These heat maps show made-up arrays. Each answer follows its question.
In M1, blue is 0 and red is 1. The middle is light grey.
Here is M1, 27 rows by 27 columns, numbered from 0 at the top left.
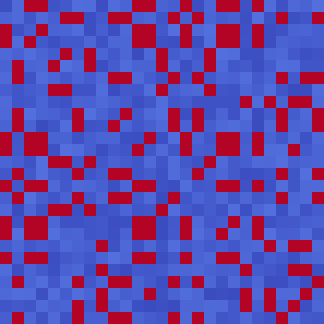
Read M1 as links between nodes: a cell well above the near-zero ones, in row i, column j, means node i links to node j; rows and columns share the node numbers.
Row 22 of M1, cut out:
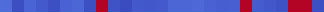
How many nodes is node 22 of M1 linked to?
4
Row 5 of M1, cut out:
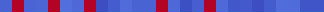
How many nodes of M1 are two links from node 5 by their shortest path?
7
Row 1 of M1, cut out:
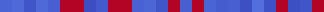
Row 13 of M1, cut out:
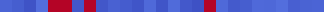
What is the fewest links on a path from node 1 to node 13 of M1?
2
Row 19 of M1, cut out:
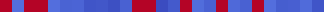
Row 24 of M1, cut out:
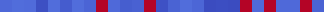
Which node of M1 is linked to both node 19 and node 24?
node 12
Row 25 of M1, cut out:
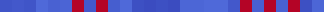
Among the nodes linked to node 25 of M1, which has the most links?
node 6
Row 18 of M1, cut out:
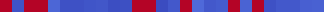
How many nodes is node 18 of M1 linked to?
8
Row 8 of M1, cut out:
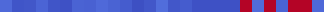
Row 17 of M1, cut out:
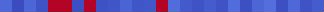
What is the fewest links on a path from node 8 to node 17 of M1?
5
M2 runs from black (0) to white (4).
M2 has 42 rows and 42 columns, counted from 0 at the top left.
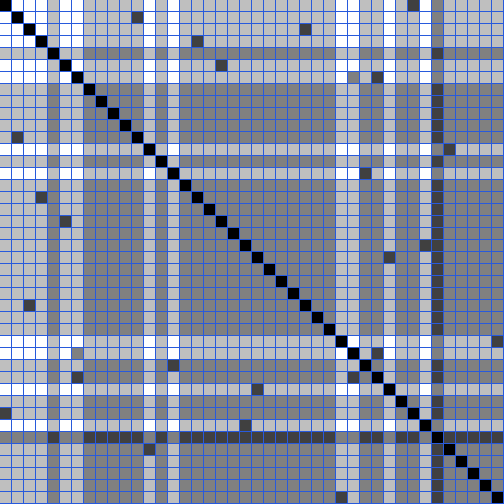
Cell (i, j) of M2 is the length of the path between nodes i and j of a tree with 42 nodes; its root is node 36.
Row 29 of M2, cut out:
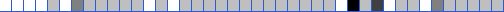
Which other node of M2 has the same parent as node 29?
6
